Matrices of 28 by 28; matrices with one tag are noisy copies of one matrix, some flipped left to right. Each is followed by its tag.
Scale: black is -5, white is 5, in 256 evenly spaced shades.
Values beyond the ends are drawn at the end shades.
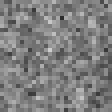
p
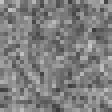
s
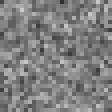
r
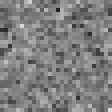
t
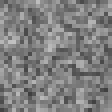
p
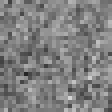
p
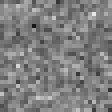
r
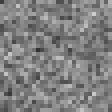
r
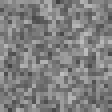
t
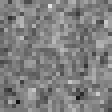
p
